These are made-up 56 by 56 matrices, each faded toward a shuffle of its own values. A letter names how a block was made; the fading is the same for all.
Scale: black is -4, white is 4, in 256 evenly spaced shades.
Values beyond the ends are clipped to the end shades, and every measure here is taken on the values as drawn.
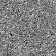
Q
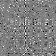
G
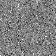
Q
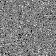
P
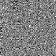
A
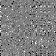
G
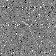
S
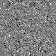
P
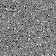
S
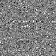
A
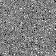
Q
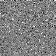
P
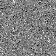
Q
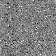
S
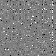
G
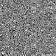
A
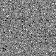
Q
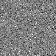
A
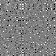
G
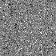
Q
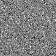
Q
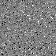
S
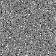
Q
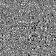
P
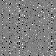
G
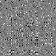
G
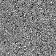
Q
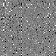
G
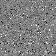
S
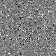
S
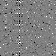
G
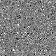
P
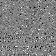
S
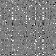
G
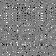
G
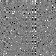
G
